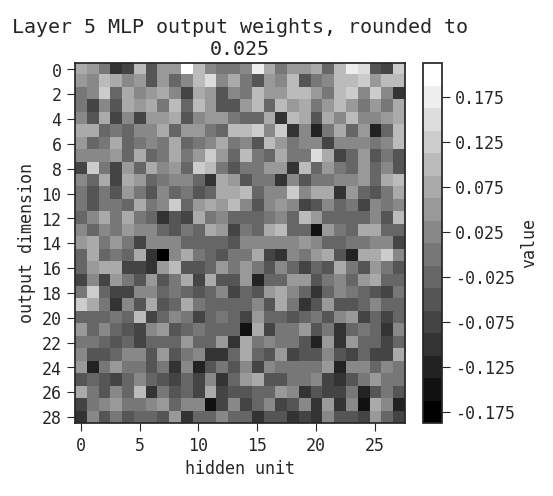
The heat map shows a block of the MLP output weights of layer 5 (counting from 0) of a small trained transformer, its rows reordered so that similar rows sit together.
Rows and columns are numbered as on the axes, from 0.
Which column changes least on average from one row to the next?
4
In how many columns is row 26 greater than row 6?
6
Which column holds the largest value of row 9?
27
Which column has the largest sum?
17
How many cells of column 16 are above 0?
15
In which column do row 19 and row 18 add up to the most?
1
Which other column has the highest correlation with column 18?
23
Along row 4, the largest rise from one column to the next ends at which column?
18
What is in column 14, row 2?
0
